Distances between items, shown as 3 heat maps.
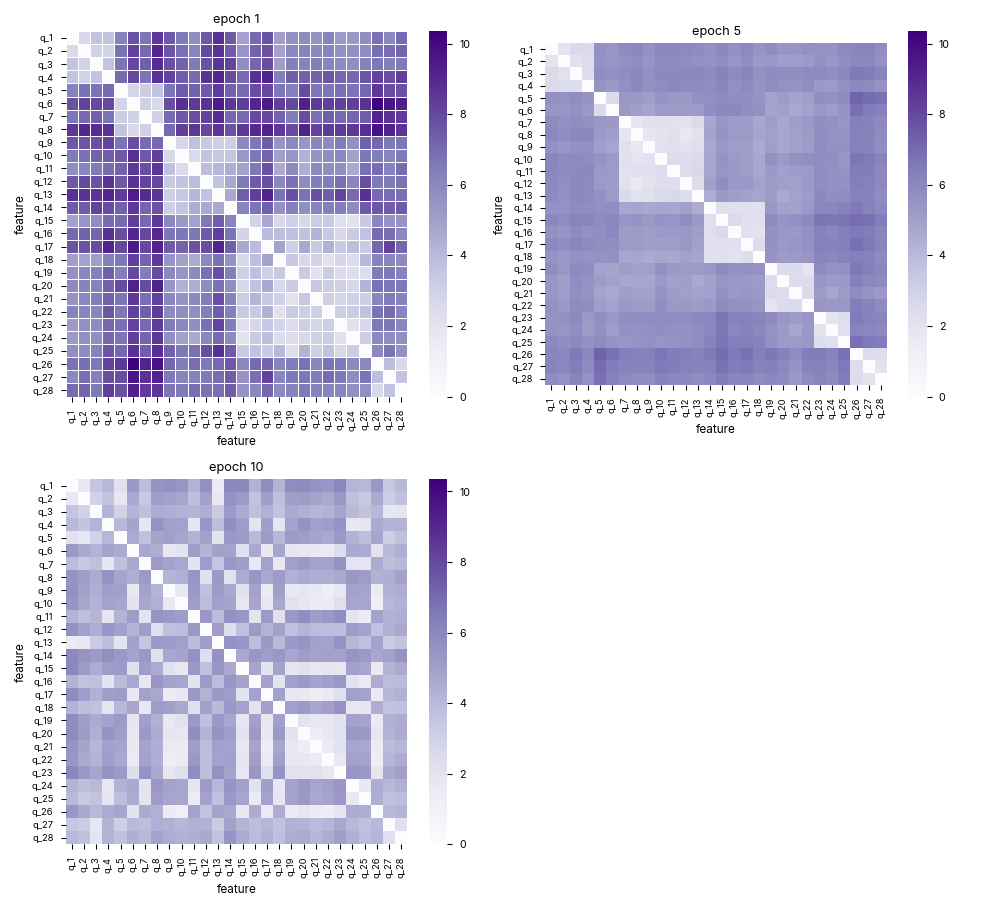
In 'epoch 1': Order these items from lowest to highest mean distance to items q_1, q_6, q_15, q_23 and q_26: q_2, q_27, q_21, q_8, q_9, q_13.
q_21, q_2, q_27, q_9, q_8, q_13
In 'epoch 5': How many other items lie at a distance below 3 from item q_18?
4
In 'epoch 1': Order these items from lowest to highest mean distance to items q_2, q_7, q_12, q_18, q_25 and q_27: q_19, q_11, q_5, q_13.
q_19, q_11, q_5, q_13
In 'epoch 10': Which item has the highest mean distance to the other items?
q_14
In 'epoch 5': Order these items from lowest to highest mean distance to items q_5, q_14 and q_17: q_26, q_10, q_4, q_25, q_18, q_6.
q_18, q_6, q_10, q_4, q_25, q_26
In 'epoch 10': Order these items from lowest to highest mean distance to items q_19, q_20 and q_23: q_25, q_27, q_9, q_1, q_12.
q_9, q_12, q_27, q_25, q_1
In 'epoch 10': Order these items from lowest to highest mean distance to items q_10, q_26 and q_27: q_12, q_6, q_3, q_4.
q_6, q_3, q_12, q_4
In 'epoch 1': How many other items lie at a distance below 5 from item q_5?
3
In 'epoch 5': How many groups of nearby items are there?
7
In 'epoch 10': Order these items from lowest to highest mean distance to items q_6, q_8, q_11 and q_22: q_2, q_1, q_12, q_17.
q_17, q_12, q_2, q_1
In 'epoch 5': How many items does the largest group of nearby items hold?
7
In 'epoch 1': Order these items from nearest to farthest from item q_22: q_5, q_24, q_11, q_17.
q_24, q_17, q_11, q_5
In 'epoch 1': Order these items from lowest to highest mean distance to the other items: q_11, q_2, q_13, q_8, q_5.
q_11, q_2, q_5, q_13, q_8
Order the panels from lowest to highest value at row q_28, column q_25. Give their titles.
epoch 10, epoch 1, epoch 5
